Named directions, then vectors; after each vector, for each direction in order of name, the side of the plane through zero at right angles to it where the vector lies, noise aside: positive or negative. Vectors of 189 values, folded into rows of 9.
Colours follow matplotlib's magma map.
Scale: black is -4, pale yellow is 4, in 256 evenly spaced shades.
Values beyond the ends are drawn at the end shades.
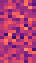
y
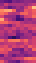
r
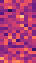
negative, positive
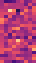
positive, negative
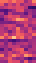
negative, negative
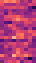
negative, negative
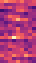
negative, negative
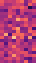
negative, negative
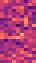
negative, negative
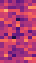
positive, positive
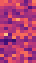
negative, negative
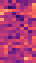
positive, negative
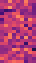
negative, positive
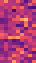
negative, negative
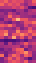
negative, negative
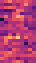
negative, positive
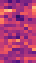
positive, negative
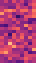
positive, negative
